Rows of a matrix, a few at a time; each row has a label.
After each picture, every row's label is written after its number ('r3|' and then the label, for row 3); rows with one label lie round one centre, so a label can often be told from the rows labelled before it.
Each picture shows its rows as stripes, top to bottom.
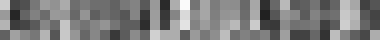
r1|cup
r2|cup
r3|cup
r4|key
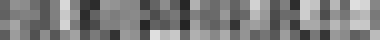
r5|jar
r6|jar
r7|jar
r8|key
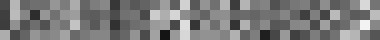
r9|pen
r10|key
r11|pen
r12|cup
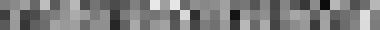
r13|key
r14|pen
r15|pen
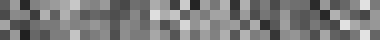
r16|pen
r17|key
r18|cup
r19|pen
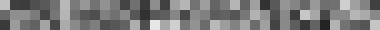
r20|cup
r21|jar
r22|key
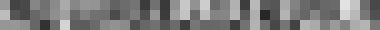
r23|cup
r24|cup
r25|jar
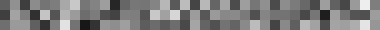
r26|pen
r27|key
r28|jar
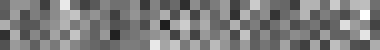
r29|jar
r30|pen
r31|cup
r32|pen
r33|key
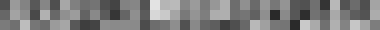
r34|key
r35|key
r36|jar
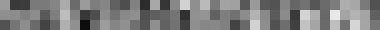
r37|cup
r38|jar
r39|jar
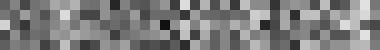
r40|pen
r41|jar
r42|cup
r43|pen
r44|jar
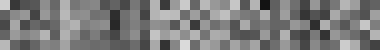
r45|cup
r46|key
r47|pen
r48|key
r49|cup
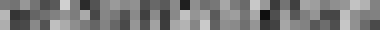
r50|jar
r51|cup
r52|cup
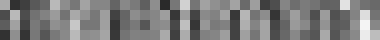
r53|cup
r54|pen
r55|pen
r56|pen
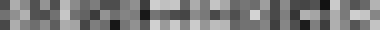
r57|key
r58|jar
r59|key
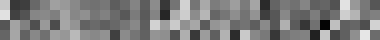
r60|cup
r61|cup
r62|key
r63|pen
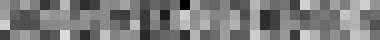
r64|jar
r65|cup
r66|cup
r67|jar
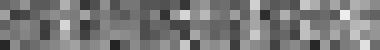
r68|jar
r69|cup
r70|jar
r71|jar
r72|pen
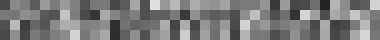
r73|key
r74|jar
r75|pen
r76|pen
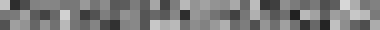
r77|cup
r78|jar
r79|key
